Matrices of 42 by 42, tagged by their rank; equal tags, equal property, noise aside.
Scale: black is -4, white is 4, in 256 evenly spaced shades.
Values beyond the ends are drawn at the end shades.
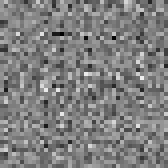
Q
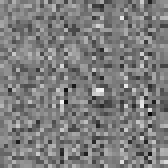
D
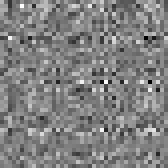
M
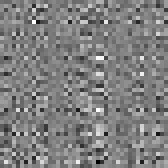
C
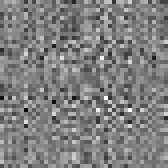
M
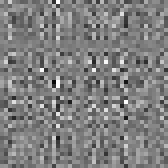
C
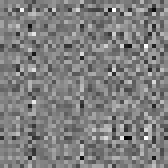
M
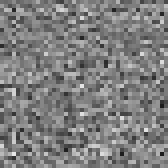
Q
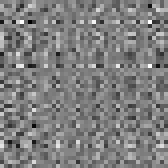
C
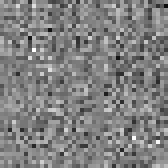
Q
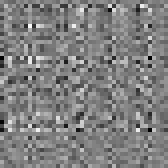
M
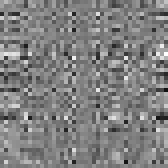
C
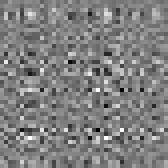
C
